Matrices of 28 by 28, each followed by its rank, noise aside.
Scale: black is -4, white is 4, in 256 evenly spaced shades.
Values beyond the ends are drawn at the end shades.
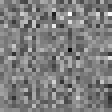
three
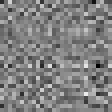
three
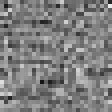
five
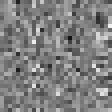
six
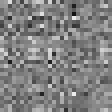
five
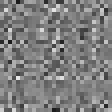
four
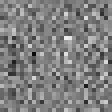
four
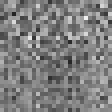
four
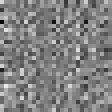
four
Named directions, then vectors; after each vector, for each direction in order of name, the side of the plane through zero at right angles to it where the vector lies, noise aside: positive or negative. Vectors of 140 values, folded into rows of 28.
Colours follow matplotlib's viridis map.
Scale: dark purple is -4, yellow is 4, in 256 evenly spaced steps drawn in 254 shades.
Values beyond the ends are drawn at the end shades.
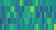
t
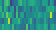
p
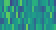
positive, positive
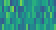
positive, positive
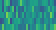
positive, positive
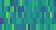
positive, positive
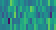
negative, positive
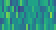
positive, positive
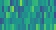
positive, positive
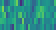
negative, negative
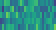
positive, positive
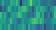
negative, negative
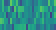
negative, negative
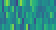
positive, positive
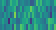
negative, positive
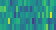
positive, negative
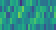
negative, negative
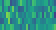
positive, positive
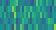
negative, positive
